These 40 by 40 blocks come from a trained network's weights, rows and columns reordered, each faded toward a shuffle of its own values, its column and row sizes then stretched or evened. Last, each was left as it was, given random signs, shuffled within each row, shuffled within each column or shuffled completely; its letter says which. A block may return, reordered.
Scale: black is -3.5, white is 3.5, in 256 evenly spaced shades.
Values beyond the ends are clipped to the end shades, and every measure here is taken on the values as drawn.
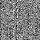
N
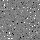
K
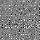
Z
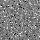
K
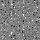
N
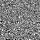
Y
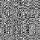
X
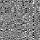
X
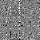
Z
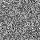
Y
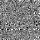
Z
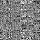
X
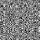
X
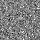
K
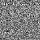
Y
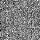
N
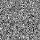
N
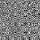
X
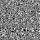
Y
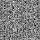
N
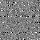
Y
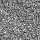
K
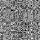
X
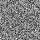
K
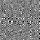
X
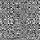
X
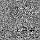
Z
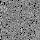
N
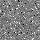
K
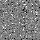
N
